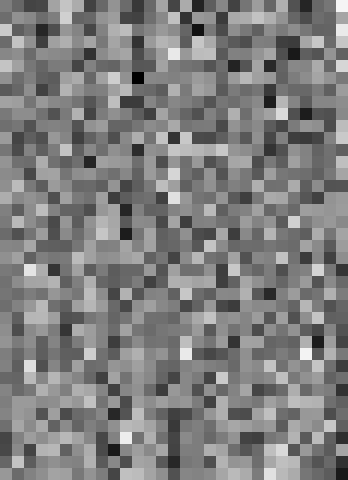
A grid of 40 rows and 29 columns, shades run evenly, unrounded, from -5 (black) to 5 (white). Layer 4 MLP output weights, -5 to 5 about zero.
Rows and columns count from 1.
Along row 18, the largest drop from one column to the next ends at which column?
11
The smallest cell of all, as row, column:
7, 12
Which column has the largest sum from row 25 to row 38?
8
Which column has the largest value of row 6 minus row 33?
29
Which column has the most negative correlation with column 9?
5
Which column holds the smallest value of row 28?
6
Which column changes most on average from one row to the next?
18
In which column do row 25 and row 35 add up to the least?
10
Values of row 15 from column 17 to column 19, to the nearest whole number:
-1 1 -2
